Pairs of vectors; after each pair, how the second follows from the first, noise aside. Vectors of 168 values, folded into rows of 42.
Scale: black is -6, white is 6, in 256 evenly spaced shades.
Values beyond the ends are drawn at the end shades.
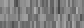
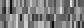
wrapped around, scaled up.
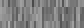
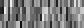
reversed, scaled up.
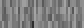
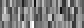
negated, scaled up.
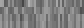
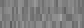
wrapped around, negated, shrunk.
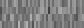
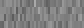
wrapped around, negated, shrunk.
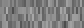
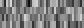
wrapped around, scaled up.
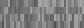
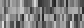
negated, scaled up.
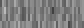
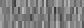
reversed.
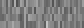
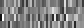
wrapped around, scaled up.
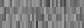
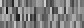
wrapped around, scaled up.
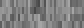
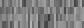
reversed.
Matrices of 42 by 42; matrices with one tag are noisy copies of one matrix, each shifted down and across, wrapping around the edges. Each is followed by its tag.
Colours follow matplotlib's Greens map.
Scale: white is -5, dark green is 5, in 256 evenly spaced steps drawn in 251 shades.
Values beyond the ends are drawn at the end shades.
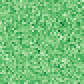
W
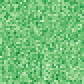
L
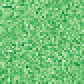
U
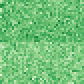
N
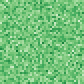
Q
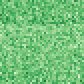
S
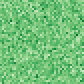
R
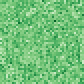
L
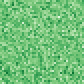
W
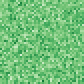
R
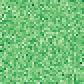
Q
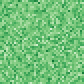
U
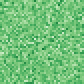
U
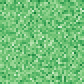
Q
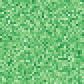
U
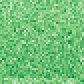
N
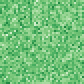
L
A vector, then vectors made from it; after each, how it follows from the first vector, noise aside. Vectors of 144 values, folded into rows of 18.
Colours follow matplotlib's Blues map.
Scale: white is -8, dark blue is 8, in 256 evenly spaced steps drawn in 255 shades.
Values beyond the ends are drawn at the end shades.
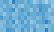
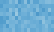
wrapped around, negated, shrunk.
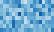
wrapped around, scaled up.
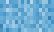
reversed, negated.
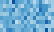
scaled up.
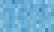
partly zeroed.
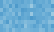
wrapped around, negated, shrunk.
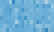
partly zeroed.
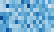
wrapped around, scaled up.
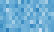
reversed, negated.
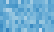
reversed, negated.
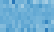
partly zeroed.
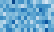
scaled up.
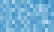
negated.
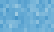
wrapped around, negated, shrunk.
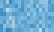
reversed, negated.
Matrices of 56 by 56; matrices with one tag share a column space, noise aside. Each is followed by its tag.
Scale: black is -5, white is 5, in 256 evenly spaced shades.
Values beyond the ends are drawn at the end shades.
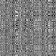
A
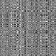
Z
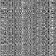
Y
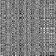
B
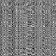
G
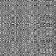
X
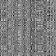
A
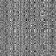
A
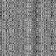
A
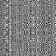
X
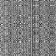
X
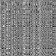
G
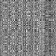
A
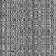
A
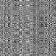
X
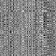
Z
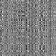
A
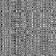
Z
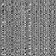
G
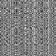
Y
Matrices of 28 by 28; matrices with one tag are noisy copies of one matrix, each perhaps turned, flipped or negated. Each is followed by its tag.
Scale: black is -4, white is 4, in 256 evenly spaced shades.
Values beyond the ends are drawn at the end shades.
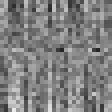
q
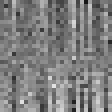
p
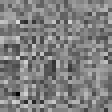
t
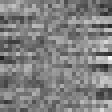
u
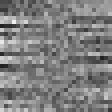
u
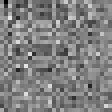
t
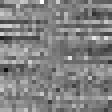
p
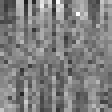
u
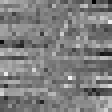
u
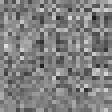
t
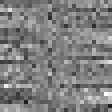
q
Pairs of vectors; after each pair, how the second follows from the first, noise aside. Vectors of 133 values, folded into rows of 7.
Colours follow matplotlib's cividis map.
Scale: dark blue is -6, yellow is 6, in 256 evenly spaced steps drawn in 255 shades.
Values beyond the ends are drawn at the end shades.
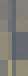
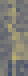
negated.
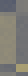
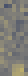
reversed, negated, partly zeroed.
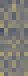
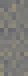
shrunk.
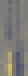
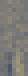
negated, shrunk.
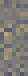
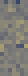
reversed, partly zeroed.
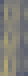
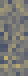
shuffled.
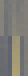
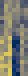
negated, scaled up.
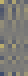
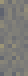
shrunk.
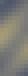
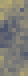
negated.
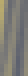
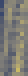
negated.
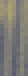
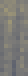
shrunk.
